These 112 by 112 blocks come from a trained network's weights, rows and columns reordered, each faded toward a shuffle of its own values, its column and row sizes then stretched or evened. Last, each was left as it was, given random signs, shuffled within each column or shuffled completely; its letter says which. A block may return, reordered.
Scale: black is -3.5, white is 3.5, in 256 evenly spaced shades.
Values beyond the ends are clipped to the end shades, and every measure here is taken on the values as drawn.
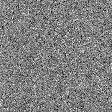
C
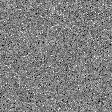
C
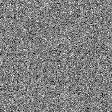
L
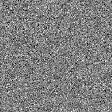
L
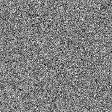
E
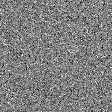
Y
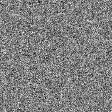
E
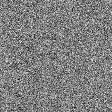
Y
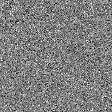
E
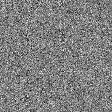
Y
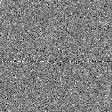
L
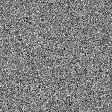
C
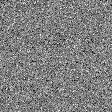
C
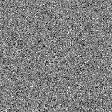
L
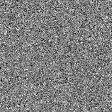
E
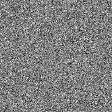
E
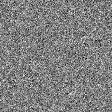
E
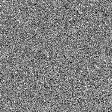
E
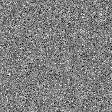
E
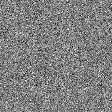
E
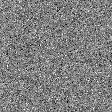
C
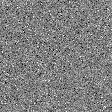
C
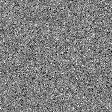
C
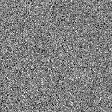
L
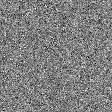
C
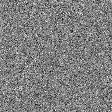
C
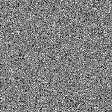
L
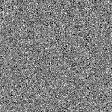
L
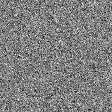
Y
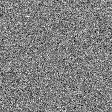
C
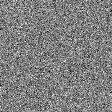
Y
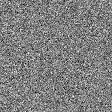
C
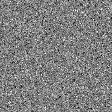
Y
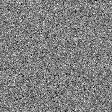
Y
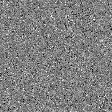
Y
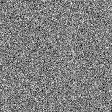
C
